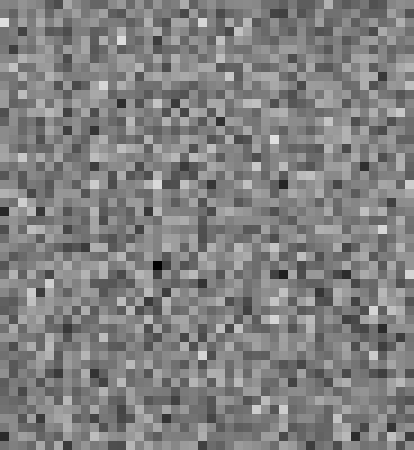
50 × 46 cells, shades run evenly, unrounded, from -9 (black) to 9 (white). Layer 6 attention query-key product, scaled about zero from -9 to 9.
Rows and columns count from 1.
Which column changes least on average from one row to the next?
13
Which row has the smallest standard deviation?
44
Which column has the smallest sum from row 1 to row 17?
8
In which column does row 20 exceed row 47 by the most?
14
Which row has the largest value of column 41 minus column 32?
31
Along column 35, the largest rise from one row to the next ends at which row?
20
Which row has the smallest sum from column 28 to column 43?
37
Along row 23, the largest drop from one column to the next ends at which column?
23
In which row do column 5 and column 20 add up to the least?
47
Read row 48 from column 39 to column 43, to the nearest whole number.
3 -1 -4 2 1
